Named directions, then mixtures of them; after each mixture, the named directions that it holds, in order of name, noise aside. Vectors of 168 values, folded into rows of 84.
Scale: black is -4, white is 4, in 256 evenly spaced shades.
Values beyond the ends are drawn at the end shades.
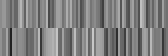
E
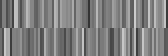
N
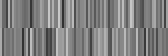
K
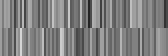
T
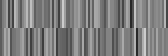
K, N.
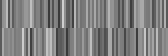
K.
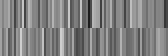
T.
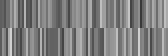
E, T.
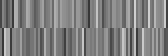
N.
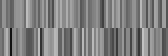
E, N.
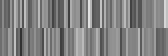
T.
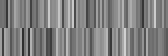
K, N.
